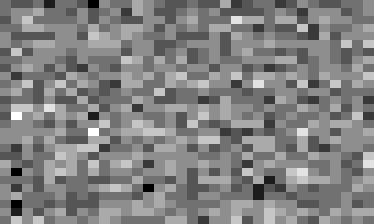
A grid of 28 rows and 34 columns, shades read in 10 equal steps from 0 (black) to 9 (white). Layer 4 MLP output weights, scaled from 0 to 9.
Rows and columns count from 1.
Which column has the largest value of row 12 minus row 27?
2
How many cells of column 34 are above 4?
16
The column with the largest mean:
13
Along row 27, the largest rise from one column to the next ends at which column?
3
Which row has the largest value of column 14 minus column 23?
17
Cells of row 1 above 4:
6
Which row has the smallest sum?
1
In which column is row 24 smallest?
14
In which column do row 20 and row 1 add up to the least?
9
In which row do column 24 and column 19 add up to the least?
24
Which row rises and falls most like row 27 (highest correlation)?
26
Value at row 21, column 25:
6
